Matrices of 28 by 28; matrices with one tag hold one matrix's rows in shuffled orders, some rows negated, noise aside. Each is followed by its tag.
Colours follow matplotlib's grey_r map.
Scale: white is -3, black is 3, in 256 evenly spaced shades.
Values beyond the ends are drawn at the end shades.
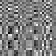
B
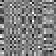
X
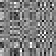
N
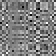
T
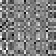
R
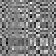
T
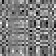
T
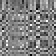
T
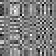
N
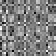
R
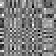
X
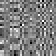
N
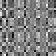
R
